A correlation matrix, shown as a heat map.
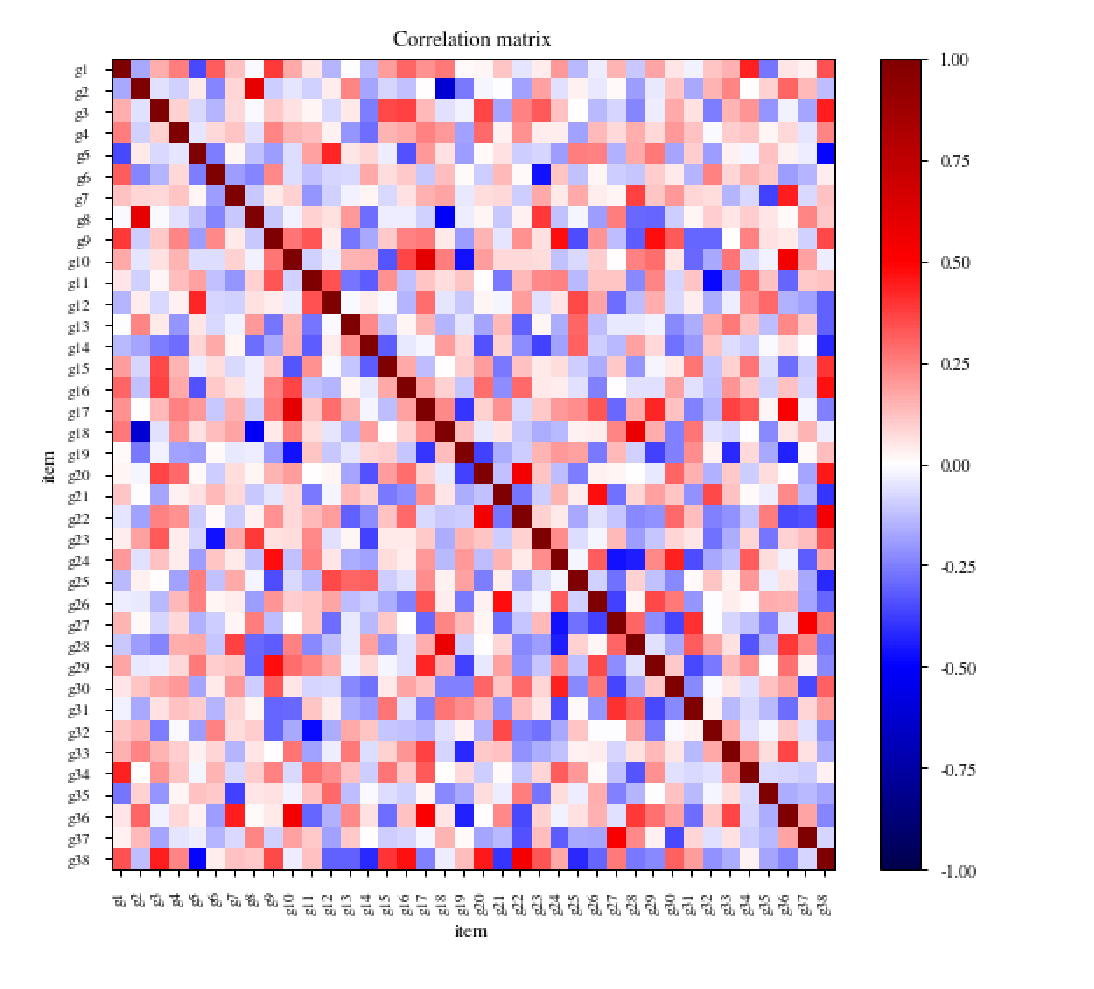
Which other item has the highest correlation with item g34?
g1
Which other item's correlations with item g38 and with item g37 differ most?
g22
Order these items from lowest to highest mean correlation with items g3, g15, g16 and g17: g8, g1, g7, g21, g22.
g21, g8, g7, g22, g1
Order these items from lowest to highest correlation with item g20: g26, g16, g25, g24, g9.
g25, g24, g26, g9, g16
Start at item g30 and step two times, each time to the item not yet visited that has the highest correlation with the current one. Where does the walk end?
g9
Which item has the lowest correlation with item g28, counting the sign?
g24
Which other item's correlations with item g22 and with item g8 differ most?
g2
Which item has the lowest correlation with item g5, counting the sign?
g38
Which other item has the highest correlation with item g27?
g37
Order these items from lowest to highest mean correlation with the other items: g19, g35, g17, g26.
g19, g35, g26, g17
